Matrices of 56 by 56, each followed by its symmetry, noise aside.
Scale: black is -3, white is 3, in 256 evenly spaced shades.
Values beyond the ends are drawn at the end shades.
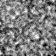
symmetric.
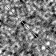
symmetric.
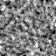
antisymmetric.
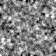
same after a half turn.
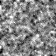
no symmetry.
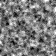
symmetric across the other diagonal.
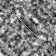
symmetric across the other diagonal.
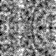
mirrored top to bottom.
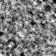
symmetric across the other diagonal.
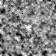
symmetric across the other diagonal.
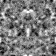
mirrored left to right.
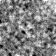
symmetric across the other diagonal.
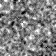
symmetric.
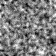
antisymmetric.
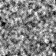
no symmetry.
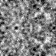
mirrored top to bottom.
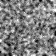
antisymmetric.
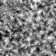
antisymmetric.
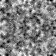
mirrored top to bottom.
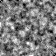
symmetric across the other diagonal.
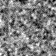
antisymmetric.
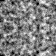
mirrored top to bottom.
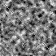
symmetric across the other diagonal.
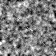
no symmetry.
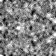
mirrored top to bottom.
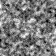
same after a half turn.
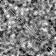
symmetric.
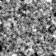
antisymmetric.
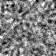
antisymmetric.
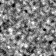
symmetric across the other diagonal.
